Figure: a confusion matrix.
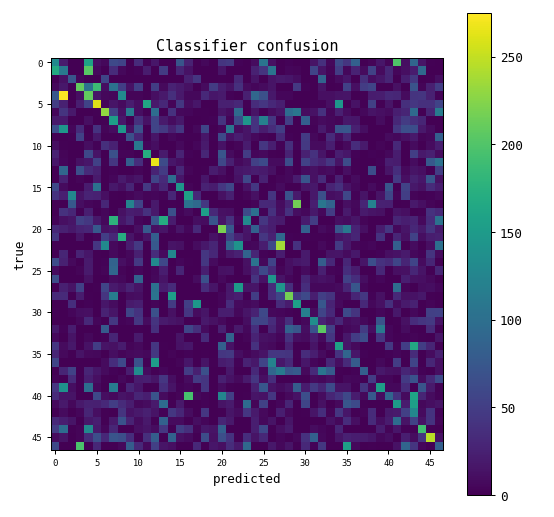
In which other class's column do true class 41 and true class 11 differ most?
43
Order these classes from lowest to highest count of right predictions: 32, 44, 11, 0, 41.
0, 41, 11, 44, 32
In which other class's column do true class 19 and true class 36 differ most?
13
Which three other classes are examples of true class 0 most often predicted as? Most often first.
41, 4, 25
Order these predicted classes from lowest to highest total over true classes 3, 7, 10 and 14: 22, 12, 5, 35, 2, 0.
2, 0, 35, 22, 12, 5
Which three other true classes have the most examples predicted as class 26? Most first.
36, 1, 37
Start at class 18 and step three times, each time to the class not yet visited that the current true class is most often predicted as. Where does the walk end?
46
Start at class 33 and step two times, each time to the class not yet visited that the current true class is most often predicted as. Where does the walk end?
8
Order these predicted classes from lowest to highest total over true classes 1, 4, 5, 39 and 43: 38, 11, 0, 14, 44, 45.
14, 45, 38, 11, 44, 0
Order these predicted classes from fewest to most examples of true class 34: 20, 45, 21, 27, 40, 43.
27, 21, 45, 40, 20, 43
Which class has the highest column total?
12
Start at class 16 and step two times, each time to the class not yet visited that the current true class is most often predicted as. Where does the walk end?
32
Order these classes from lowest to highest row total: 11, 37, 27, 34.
11, 34, 27, 37
